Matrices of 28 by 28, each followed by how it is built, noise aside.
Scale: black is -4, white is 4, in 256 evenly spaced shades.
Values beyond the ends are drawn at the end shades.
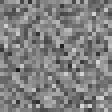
repeating columns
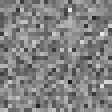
repeating columns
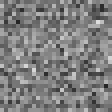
blocks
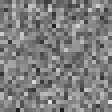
noise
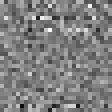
uneven rows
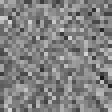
Toeplitz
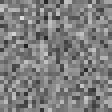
noise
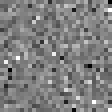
sparse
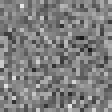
noise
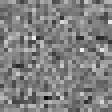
uneven rows
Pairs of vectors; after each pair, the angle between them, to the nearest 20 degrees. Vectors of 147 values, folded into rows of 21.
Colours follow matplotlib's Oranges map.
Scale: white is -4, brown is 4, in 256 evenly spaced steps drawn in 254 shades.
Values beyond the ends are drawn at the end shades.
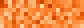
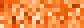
60 degrees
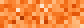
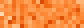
80 degrees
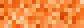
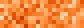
160 degrees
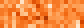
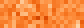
20 degrees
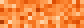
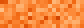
140 degrees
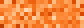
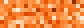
60 degrees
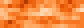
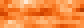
160 degrees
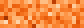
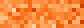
100 degrees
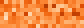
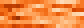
80 degrees
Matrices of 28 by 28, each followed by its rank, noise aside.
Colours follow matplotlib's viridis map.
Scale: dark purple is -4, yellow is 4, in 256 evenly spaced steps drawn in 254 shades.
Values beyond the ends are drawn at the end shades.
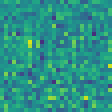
six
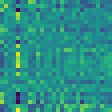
two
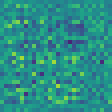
five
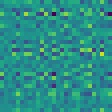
two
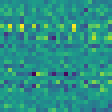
three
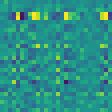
two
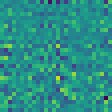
four
